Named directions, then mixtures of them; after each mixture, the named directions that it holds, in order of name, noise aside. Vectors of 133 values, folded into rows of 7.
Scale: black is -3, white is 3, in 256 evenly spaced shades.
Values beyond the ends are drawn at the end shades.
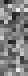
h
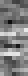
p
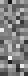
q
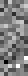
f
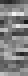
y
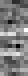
p.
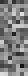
q, y.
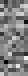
f, y.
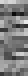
y.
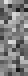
h.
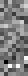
f.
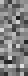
f, q.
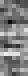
p.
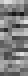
y.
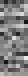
f, y.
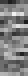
y.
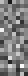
q.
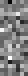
q, y.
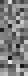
q.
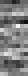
p, y.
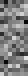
f, y.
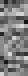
f, y.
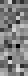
p, q.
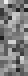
h.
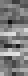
p.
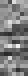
p, q.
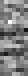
h, p.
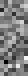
f.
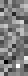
f.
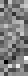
f.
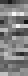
y.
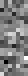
f, p.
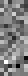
f.
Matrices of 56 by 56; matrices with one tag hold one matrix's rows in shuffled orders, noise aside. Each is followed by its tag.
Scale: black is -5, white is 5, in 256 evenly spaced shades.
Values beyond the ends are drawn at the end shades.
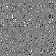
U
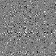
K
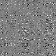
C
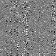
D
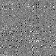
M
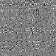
M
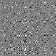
K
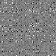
M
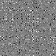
M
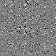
K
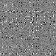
M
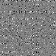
M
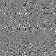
K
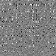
M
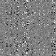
D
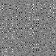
M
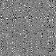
U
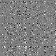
K
